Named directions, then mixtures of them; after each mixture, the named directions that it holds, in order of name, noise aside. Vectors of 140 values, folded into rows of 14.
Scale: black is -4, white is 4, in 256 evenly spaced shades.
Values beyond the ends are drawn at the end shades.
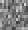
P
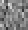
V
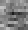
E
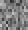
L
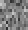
L.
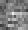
E.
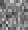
L.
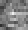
E.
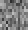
L.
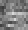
E.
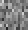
L, V.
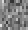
L, P.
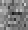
E, P.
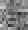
E, L.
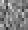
V.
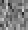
V.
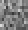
E, V.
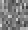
L, P.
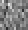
V.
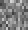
L.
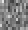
L, P.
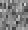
L, P.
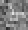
E, V.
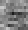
E.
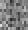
E, L.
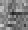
E, P.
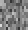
L.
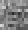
E, V.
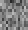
L.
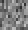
P.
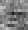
E.
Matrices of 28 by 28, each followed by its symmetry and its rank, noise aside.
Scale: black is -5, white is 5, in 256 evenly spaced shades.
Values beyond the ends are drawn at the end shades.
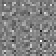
symmetric, rank three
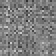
no symmetry, rank four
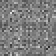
symmetric, rank five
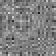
symmetric, rank three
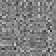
no symmetry, rank five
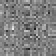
no symmetry, rank three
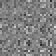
no symmetry, rank three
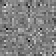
symmetric, rank four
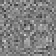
symmetric, rank four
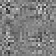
no symmetry, rank three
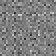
antisymmetric, rank four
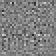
antisymmetric, rank four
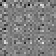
symmetric, rank three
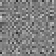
no symmetry, rank four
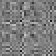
no symmetry, rank three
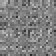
symmetric, rank four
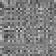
no symmetry, rank three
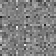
antisymmetric, rank four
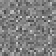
symmetric, rank four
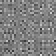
antisymmetric, rank four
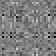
no symmetry, rank three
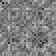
symmetric, rank five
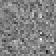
no symmetry, rank five
